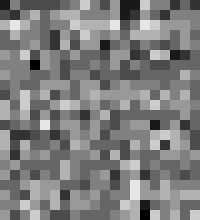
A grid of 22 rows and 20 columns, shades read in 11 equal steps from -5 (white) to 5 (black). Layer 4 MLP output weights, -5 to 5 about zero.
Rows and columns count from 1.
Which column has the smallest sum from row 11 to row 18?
1
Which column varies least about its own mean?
10
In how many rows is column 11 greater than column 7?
12
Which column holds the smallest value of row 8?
19
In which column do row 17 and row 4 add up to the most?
6
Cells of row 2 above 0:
7
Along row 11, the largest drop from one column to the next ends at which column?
3
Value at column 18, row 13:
-1
